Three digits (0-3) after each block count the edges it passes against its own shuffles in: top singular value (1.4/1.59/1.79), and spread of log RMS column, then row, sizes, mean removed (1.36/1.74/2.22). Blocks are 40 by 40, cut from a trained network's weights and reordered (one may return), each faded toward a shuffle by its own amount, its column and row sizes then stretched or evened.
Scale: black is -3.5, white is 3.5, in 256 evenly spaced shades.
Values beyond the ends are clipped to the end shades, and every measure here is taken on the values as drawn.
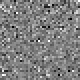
0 1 2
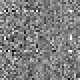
1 2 1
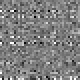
3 1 3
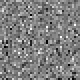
2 2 0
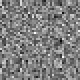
3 1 0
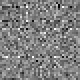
3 1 2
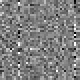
2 2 0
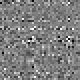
2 1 3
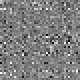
0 2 3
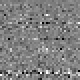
2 1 3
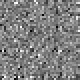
2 1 2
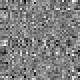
3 2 2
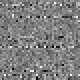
0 0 3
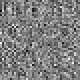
3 1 1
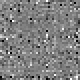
0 2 2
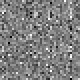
3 2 0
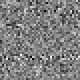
0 0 2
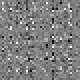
2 3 2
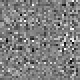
0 3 3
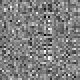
3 2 0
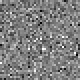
1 1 0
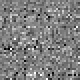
2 1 3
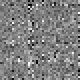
0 3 1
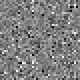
0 1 0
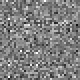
1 1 2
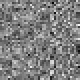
3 2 0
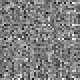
1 0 2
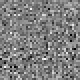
1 1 2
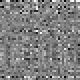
3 2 3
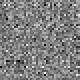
2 0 2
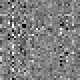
1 3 1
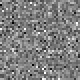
0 0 0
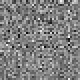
3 2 1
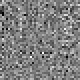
1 2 1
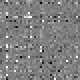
0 2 3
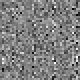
0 3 0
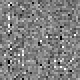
1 1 0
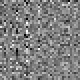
3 3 0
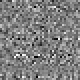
1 0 3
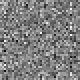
0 2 0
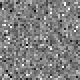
0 1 0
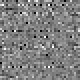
1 0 3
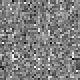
0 2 1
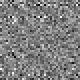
3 0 2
